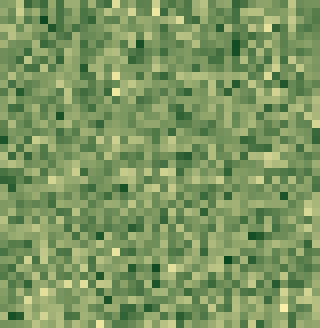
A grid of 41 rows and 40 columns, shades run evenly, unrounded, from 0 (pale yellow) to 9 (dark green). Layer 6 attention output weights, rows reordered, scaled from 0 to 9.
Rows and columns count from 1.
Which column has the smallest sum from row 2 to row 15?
15
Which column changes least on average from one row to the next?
40
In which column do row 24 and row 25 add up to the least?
22
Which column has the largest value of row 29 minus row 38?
17
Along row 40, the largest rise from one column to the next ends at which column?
2
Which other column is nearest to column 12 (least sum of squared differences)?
38
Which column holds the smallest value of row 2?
20
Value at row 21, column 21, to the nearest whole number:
7
